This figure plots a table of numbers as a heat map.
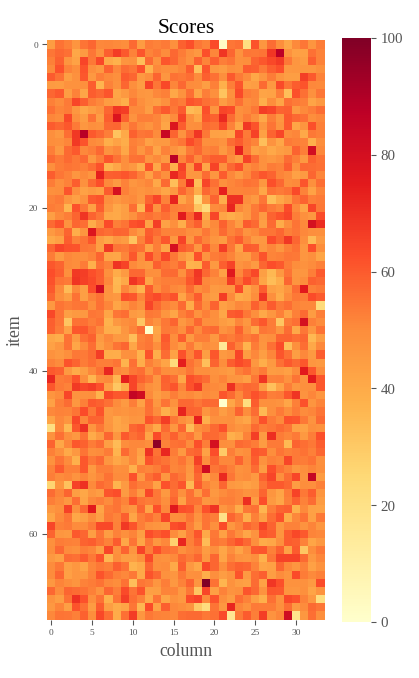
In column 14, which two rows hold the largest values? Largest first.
11, 50
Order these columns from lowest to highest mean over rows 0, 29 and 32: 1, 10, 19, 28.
28, 19, 1, 10
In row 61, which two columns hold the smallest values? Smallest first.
15, 19
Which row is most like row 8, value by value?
27
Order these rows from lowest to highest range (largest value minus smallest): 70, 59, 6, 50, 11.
59, 6, 50, 11, 70
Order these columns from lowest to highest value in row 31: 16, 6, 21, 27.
16, 27, 6, 21
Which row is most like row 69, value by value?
20
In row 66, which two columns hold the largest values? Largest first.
19, 27
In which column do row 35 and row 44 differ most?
12
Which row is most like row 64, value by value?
33
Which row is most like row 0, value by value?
44
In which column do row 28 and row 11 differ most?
22
